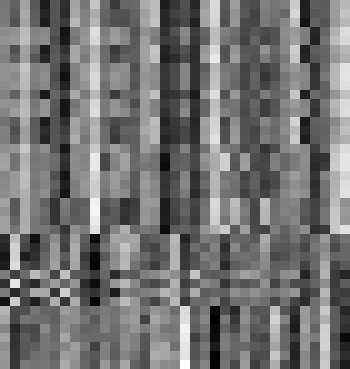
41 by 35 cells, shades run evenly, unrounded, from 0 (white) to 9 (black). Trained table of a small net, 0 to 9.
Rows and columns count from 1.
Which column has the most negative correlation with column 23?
32
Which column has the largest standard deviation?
10
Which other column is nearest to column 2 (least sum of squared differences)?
12
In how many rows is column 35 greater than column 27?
18
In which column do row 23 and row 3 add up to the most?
17
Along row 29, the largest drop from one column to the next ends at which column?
2
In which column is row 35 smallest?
19
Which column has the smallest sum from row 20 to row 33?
22
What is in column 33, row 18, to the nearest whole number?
7
